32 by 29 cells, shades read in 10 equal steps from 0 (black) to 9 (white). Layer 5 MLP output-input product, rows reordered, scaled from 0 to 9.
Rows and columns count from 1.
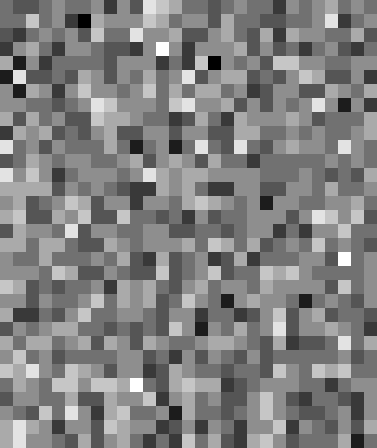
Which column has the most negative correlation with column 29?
25
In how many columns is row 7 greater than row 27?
9
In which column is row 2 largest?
26
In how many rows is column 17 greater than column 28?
15
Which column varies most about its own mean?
2
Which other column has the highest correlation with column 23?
16
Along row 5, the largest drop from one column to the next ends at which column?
17
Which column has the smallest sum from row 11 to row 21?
11
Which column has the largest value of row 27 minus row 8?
27
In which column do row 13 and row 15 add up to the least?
21
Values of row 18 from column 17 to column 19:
7 6 4
